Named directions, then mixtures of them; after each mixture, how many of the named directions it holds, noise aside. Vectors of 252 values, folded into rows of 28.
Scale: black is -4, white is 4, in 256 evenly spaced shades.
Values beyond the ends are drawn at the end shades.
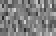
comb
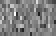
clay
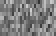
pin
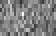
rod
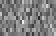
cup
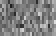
two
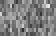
four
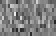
one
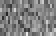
two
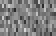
one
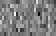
one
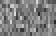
one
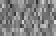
three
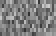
four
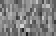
three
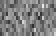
two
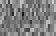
two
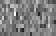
one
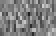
four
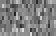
one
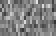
four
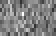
one
